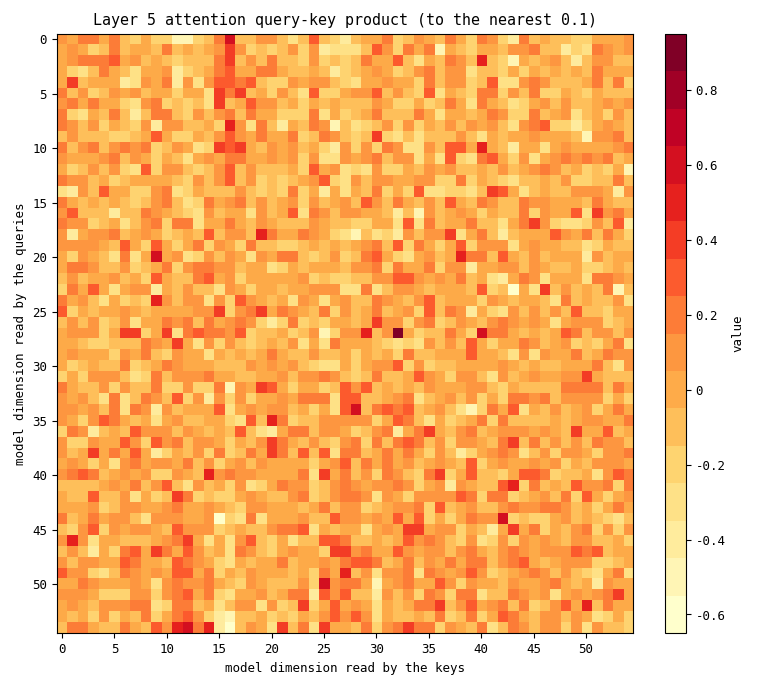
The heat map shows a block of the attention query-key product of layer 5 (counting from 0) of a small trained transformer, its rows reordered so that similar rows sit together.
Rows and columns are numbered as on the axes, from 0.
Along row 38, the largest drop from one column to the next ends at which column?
26
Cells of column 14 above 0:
23
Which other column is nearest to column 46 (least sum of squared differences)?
8
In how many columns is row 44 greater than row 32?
20
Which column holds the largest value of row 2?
40
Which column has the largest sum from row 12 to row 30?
9
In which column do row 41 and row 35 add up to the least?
37
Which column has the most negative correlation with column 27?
16
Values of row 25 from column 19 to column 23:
0.4 0 0.2 0.1 0
